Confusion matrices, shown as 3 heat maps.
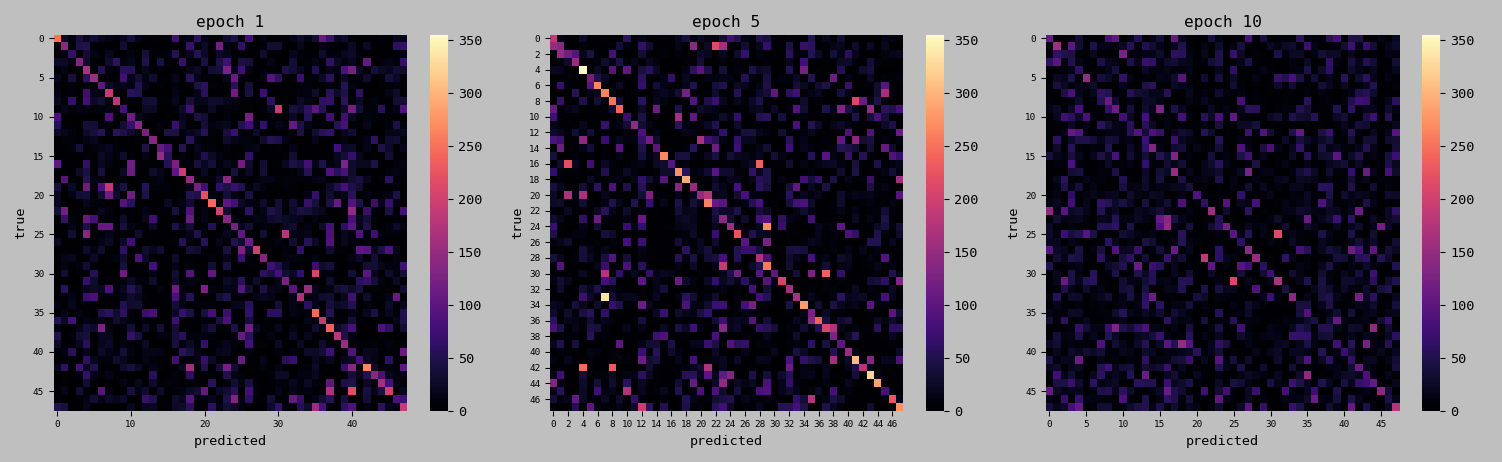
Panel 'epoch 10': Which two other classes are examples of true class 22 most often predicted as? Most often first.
0, 42
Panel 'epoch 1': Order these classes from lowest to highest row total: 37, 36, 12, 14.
14, 36, 12, 37
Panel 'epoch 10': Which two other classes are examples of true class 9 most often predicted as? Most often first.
15, 4
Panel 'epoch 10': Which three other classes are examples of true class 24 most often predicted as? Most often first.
16, 45, 15
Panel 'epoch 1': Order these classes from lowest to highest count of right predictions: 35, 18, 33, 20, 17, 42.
18, 33, 17, 20, 35, 42
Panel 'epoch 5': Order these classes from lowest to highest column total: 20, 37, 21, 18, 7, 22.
20, 37, 18, 21, 7, 22
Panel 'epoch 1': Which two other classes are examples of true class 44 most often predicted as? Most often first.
37, 45
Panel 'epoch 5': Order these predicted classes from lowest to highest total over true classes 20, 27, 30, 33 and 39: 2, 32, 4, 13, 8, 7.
8, 32, 2, 13, 4, 7
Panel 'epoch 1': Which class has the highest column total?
40
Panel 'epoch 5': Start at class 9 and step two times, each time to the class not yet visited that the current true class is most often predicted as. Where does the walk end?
24
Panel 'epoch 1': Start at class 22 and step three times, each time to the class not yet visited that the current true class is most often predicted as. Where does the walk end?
35
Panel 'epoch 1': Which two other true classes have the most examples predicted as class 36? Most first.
0, 47
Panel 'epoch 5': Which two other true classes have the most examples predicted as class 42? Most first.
8, 15
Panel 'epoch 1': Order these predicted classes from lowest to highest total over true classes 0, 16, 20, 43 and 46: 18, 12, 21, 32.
21, 12, 32, 18
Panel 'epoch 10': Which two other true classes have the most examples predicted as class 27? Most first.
17, 47
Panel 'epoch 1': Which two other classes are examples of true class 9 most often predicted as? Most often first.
30, 40
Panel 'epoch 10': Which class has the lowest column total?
20
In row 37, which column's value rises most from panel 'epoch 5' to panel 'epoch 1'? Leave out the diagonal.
26
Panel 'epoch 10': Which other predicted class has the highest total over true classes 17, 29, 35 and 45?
27
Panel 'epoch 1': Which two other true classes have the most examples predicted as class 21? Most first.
30, 35
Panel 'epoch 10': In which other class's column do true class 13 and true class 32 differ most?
28
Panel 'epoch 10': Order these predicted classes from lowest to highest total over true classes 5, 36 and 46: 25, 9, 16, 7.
9, 7, 25, 16
